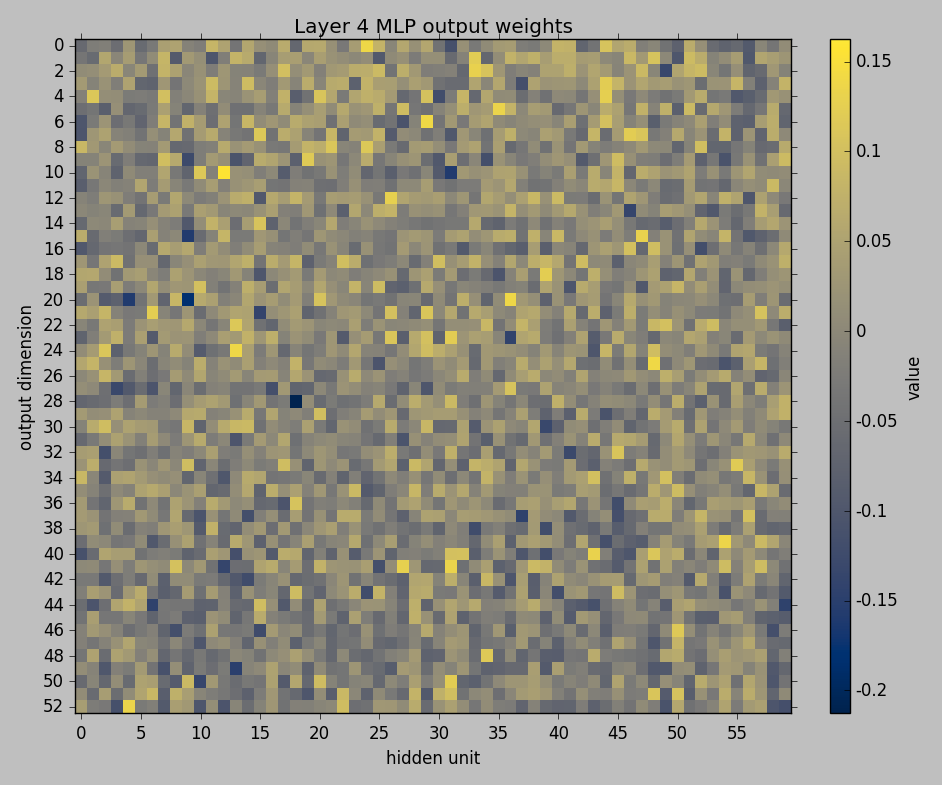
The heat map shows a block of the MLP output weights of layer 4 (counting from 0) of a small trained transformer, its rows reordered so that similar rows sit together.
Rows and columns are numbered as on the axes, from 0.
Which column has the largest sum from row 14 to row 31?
14
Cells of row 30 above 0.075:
5
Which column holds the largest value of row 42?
34
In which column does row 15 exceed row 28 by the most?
18
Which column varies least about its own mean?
53
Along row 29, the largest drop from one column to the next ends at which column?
21
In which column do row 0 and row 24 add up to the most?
44
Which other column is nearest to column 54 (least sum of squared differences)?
38
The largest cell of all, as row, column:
10, 12
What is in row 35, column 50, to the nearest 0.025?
0.1
